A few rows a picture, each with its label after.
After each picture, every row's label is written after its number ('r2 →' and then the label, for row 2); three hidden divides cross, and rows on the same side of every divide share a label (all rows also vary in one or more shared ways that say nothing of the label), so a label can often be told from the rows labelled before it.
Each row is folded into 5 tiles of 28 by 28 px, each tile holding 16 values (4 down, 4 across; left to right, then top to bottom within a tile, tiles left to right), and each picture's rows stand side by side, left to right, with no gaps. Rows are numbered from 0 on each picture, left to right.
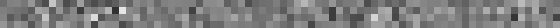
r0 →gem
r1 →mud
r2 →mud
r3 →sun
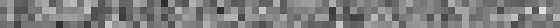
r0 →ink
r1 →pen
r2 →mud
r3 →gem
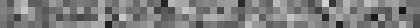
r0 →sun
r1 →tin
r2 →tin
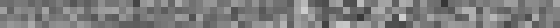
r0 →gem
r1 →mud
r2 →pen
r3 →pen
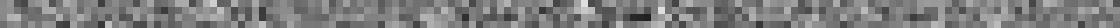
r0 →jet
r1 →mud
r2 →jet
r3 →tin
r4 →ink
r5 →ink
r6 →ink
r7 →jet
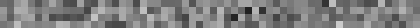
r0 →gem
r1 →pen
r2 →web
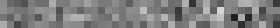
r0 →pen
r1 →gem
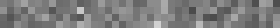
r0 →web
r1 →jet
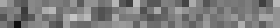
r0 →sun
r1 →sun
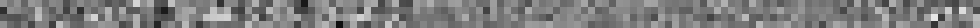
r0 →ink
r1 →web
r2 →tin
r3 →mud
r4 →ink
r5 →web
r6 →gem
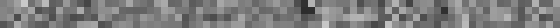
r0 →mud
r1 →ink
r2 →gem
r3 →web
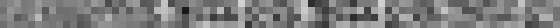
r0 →ink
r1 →sun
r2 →sun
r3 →sun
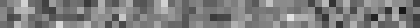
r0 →web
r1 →ink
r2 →tin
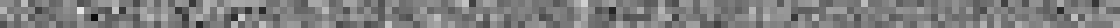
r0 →web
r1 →ink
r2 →jet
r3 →jet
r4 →mud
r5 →sun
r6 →web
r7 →tin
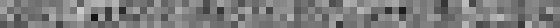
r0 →sun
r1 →tin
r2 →ink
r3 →jet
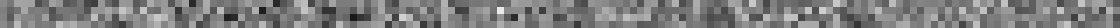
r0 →gem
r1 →jet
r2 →ink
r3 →sun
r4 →sun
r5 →web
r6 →sun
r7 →web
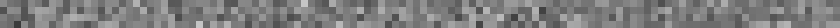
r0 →sun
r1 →gem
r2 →web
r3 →pen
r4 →jet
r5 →web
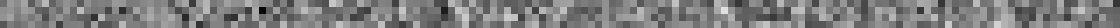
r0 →ink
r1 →tin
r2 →pen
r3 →web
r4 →web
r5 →pen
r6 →tin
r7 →jet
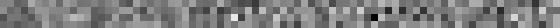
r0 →web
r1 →jet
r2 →sun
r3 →tin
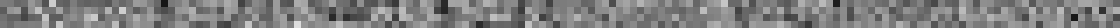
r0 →web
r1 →tin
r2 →jet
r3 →jet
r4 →tin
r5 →gem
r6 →gem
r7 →pen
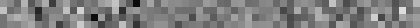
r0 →gem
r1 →mud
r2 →sun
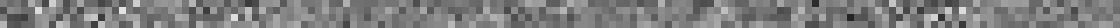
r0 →sun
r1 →mud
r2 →jet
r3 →gem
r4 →web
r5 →tin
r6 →web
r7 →mud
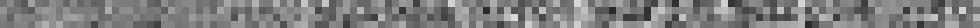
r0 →gem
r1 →sun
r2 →mud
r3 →mud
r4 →jet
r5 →sun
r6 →jet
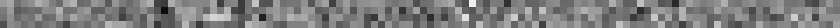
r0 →mud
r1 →web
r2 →tin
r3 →web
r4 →tin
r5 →mud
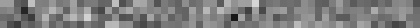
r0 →web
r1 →sun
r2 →gem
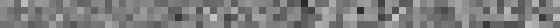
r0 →mud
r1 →pen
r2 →pen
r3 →mud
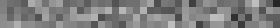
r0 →gem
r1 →gem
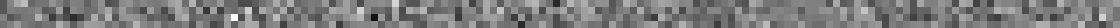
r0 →mud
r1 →mud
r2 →web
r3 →gem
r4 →mud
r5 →sun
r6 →tin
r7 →sun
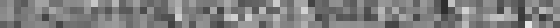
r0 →ink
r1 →ink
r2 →pen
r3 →gem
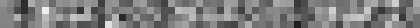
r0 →jet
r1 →pen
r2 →sun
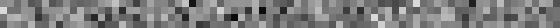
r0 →gem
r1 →ink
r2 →ink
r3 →tin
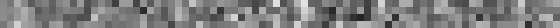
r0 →jet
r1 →ink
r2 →mud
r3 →sun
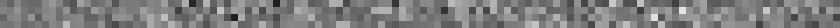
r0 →pen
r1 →jet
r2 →pen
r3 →mud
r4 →pen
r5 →pen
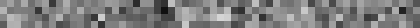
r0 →jet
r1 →web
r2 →tin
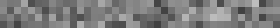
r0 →sun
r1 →web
